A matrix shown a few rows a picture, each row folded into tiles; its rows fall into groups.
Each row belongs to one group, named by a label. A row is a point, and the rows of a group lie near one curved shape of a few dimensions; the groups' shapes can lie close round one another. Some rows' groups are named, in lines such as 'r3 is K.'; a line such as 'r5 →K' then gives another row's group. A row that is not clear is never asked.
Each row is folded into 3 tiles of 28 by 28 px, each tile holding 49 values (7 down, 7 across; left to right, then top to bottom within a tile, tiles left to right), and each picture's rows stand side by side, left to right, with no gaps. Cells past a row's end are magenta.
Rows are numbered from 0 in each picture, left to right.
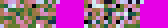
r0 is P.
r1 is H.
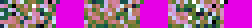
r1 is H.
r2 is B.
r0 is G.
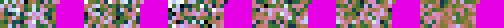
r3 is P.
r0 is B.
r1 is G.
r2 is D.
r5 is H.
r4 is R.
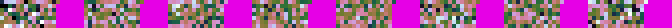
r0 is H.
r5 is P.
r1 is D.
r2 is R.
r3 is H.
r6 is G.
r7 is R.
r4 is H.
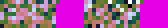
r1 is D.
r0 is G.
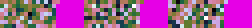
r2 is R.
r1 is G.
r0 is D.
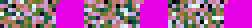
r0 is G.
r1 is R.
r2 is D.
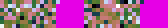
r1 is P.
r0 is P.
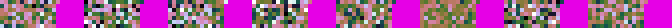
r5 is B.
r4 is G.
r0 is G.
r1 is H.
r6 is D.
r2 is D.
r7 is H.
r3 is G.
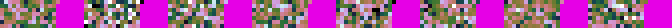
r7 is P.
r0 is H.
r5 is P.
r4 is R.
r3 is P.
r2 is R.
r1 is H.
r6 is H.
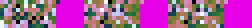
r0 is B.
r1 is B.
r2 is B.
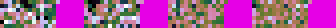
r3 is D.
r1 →R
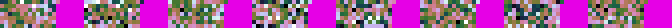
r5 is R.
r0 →R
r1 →D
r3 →G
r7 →P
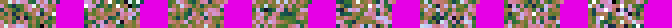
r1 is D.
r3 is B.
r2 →R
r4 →R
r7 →B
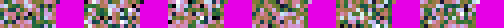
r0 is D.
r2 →H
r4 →G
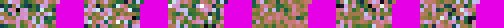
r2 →B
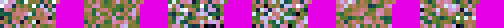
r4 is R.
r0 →D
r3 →G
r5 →P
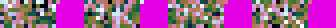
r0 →R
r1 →B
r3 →B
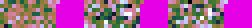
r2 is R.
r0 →R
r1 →G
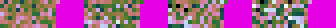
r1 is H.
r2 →P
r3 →R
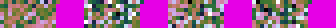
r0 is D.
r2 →R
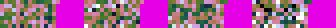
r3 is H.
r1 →P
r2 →H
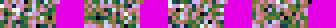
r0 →B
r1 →G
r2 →H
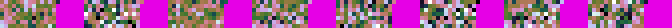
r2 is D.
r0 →B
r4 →G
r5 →R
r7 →B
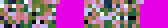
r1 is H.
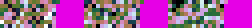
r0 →H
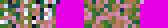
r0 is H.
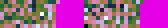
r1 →P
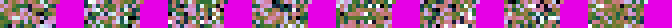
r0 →G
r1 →H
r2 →H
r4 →D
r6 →D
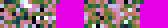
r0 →P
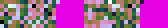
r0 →H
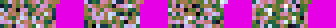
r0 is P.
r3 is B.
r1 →G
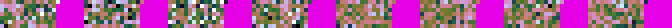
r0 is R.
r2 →H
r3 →G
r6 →D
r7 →B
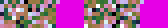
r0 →B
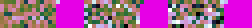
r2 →D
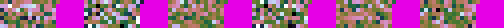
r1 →G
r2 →R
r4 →G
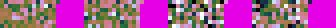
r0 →G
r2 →H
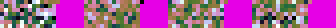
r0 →G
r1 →B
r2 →R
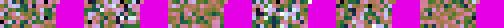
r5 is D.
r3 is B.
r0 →H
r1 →D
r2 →R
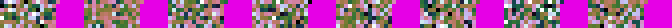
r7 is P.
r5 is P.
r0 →H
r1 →G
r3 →B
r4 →P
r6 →D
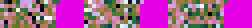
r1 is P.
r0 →D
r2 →B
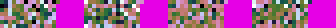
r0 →D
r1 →G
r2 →H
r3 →D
